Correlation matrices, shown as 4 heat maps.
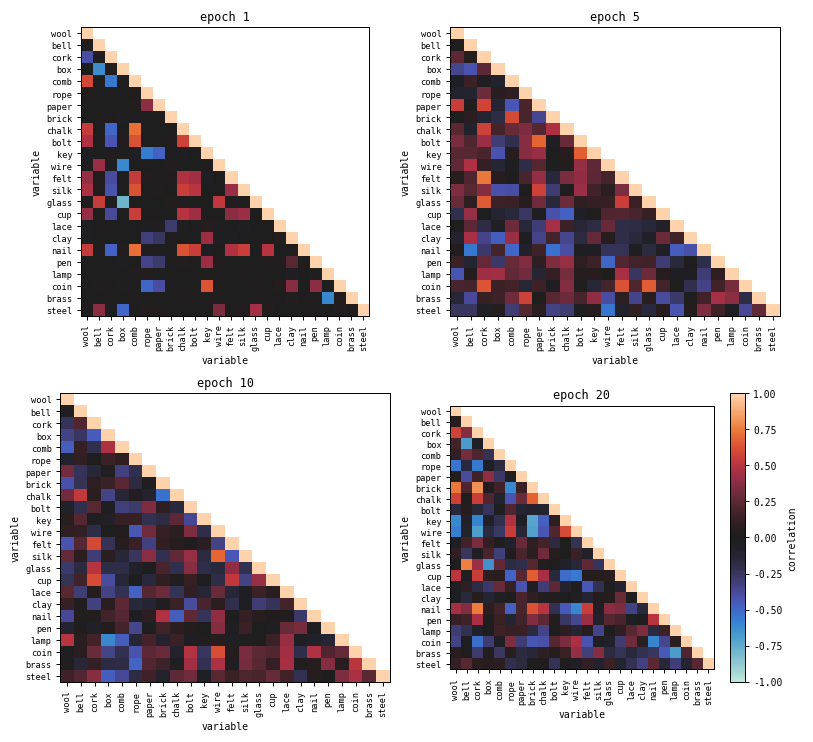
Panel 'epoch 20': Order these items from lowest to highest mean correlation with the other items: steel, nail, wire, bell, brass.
wire, brass, steel, bell, nail
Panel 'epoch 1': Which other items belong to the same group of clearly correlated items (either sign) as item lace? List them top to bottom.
brick
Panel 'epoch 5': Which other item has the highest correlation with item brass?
rope
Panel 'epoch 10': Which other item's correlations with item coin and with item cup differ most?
wire
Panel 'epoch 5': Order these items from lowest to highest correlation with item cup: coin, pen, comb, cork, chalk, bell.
chalk, pen, comb, cork, coin, bell
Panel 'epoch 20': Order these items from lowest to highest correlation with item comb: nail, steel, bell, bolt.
bolt, steel, nail, bell
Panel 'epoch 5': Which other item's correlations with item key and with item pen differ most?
wire
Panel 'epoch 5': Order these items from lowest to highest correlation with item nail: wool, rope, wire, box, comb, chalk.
comb, chalk, wire, rope, wool, box
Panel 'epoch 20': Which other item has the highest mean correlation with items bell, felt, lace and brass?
glass
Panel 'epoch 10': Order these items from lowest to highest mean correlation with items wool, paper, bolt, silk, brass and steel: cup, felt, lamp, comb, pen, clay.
comb, felt, clay, cup, pen, lamp
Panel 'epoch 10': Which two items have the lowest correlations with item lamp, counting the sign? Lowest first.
box, comb
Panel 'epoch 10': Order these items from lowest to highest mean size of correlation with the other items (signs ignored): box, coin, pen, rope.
pen, rope, box, coin
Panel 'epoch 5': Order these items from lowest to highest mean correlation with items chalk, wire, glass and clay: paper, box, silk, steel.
steel, box, silk, paper
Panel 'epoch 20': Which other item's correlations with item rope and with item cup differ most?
brick
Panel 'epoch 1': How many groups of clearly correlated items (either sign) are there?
5
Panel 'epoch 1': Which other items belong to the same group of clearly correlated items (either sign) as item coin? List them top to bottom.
rope, paper, key, clay, pen
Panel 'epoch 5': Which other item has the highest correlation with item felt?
cork
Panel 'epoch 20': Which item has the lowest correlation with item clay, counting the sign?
steel
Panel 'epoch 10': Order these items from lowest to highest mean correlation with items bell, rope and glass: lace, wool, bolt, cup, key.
lace, wool, bolt, key, cup
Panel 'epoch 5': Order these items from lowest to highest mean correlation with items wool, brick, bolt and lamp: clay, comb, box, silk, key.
box, clay, silk, comb, key
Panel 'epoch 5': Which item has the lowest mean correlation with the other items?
nail
